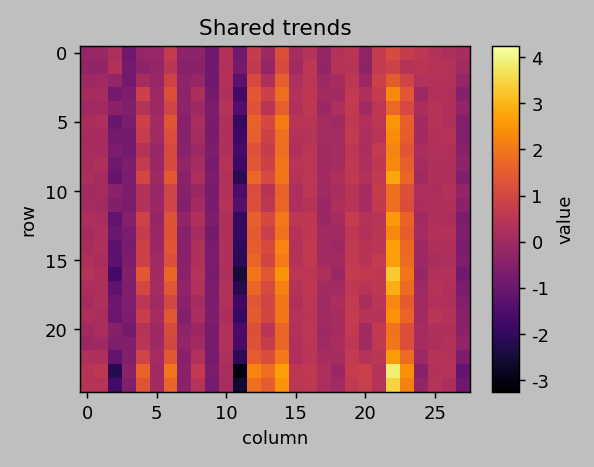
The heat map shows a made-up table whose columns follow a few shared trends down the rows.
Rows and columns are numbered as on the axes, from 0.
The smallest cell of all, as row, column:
23, 11
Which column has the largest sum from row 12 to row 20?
22
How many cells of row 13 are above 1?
5
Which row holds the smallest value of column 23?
1
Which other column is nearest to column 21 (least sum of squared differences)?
16
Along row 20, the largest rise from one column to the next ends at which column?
12
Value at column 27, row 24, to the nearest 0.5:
-1
